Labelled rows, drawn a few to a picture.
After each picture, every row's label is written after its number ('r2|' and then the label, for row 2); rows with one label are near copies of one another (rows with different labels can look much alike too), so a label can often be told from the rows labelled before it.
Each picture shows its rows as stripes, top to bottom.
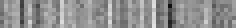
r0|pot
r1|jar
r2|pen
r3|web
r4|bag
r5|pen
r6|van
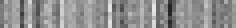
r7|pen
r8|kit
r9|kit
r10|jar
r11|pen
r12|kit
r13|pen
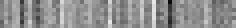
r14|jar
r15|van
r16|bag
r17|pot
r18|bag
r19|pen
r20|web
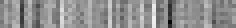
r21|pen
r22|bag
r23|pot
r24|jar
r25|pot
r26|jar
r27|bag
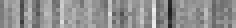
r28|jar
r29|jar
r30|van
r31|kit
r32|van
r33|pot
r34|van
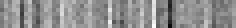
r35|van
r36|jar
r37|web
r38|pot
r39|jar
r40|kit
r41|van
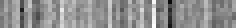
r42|van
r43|pen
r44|pot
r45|bag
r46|bag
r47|van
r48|van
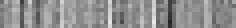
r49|pen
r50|bag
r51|web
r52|kit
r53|kit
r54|kit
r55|web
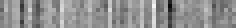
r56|jar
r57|jar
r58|pen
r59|bag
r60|van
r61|pot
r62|bag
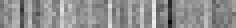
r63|jar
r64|web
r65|pot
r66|bag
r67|van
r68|van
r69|web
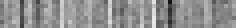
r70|jar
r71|pen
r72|kit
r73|kit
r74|bag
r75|web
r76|pot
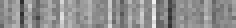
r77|pot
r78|pen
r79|van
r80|pot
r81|bag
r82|pot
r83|web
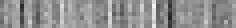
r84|web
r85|pot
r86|pot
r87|kit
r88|jar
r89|pen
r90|van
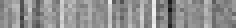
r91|kit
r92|web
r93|van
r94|bag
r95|pot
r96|bag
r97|bag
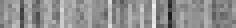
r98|kit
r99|van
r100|pot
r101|jar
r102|jar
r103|bag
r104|web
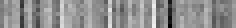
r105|jar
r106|pot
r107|kit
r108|van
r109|jar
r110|jar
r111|jar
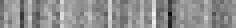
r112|pen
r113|web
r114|web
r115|jar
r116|pen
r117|van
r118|jar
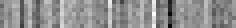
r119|kit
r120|web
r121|jar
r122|van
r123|bag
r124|pen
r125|jar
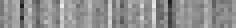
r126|jar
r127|pot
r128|pen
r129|web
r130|pot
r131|kit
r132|pen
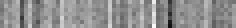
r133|bag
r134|pen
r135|web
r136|van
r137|pot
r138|jar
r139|van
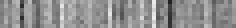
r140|van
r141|pot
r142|kit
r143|kit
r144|pot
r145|jar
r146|bag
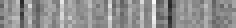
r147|pot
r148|pen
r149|bag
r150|pot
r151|web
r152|van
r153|web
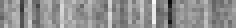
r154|van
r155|jar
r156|pot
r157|web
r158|web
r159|van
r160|pen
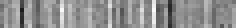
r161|bag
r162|web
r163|pot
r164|pot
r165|pot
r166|pot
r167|pen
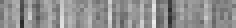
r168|web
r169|bag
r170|jar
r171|pen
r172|pen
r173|pot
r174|pot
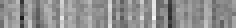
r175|pot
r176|web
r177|kit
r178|bag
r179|pot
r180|pen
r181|pen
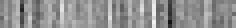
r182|bag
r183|pot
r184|pot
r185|bag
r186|pen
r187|van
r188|van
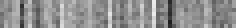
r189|van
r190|pot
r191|bag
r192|web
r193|kit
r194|jar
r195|pen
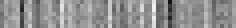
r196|jar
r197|pot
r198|pot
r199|pen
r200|web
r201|pot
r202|pen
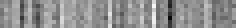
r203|van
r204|bag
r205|pen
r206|kit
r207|jar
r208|bag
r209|kit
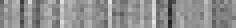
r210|pen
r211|web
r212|jar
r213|kit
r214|bag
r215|jar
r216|jar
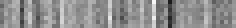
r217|van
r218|web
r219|pot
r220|pen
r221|kit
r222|pen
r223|jar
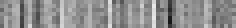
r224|kit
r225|bag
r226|web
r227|bag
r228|jar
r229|jar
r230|pen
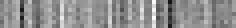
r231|van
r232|pot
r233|pot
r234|bag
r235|pot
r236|pen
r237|jar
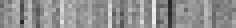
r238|van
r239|web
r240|bag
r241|kit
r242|van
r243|pot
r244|kit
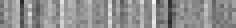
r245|pot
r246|pen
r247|bag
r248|pen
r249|van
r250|web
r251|bag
